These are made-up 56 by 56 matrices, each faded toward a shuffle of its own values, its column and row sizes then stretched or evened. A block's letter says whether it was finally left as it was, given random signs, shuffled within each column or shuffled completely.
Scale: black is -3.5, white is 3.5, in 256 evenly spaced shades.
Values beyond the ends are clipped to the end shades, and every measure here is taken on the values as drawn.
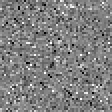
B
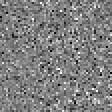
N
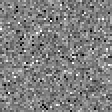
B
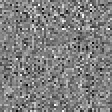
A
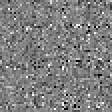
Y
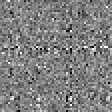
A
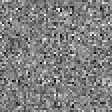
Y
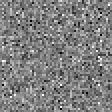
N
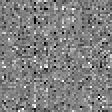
A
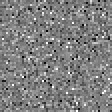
B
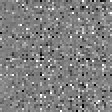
Y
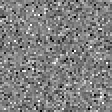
B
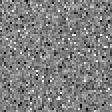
B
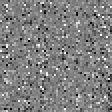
N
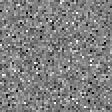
B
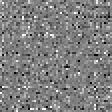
A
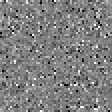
Y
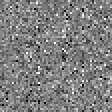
N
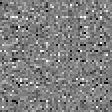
A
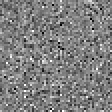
N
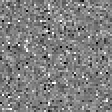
N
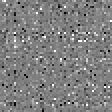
A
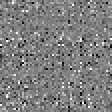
Y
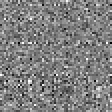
A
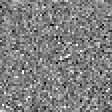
B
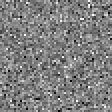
B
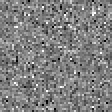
N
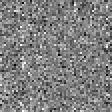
N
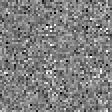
N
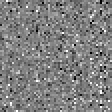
N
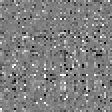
A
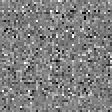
Y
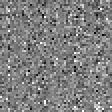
N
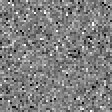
B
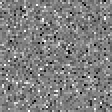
B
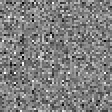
Y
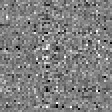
A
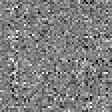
A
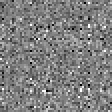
A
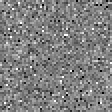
B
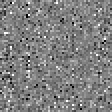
N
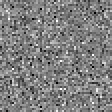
B
